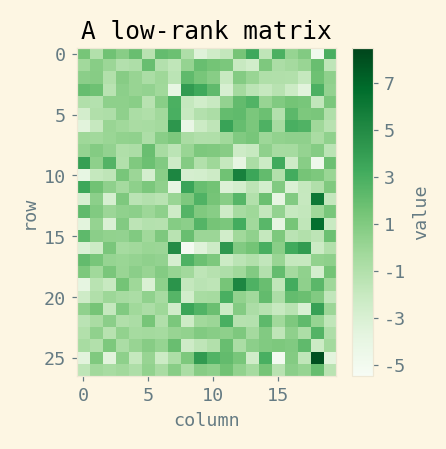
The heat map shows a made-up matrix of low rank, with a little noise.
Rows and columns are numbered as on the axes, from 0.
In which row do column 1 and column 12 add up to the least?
9
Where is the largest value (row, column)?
25, 18
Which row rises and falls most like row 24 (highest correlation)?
16
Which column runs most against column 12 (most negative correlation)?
5
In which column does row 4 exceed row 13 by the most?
7
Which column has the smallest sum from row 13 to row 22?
0
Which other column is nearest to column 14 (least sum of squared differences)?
11
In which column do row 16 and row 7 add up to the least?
8
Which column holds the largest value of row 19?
12
